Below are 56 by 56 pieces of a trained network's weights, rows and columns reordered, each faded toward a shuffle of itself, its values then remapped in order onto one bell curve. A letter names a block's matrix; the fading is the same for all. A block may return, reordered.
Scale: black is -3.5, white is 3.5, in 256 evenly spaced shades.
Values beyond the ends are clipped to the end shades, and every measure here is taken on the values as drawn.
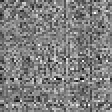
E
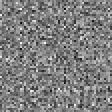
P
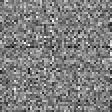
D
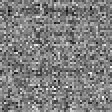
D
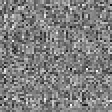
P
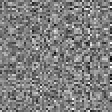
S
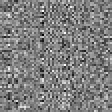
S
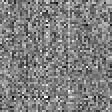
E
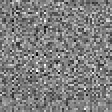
P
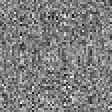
P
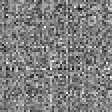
E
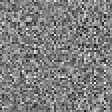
P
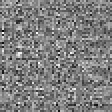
D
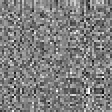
S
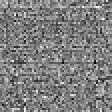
D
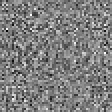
P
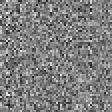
P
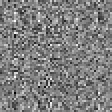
P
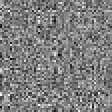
P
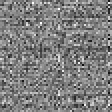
D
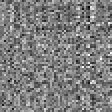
S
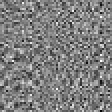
S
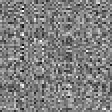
S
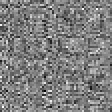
S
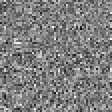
P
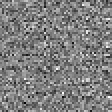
P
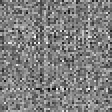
E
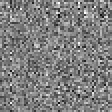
P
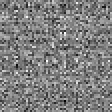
D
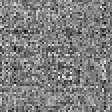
D
